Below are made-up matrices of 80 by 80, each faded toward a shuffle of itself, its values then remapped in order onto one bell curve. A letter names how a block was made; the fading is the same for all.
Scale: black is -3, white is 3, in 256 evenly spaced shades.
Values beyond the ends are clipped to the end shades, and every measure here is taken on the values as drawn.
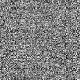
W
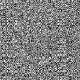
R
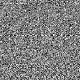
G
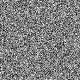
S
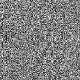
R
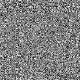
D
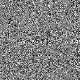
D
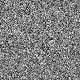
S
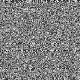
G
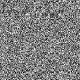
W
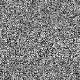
G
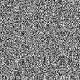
W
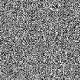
W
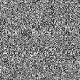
G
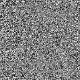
D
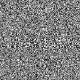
D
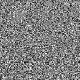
G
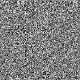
D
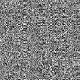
R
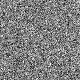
S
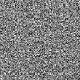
R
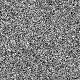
S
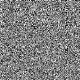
D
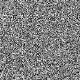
D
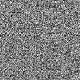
G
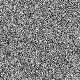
S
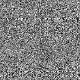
D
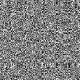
R
